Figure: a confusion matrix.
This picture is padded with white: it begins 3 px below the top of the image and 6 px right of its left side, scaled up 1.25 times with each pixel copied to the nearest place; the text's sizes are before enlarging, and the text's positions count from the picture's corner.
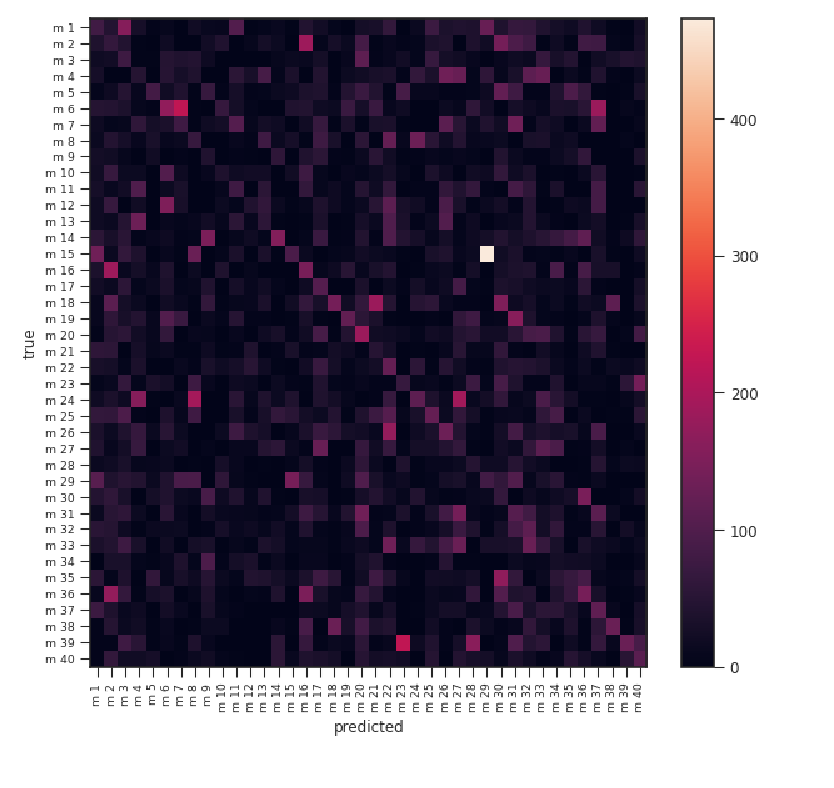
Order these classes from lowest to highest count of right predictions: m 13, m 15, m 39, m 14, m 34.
m 34, m 13, m 15, m 39, m 14
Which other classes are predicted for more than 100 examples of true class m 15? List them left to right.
m 1, m 8, m 29
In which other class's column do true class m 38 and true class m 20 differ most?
m 18
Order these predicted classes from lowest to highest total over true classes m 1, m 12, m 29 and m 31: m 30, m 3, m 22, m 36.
m 36, m 30, m 22, m 3
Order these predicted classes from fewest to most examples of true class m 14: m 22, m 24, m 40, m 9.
m 24, m 40, m 22, m 9
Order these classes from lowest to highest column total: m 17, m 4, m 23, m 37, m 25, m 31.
m 23, m 25, m 4, m 17, m 37, m 31
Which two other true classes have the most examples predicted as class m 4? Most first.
m 24, m 13
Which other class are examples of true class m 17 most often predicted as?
m 27
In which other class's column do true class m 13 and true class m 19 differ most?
m 31
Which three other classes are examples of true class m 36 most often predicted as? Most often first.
m 2, m 16, m 30
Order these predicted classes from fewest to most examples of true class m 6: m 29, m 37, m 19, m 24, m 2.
m 24, m 29, m 2, m 19, m 37
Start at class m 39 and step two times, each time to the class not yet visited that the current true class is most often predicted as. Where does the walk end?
m 40
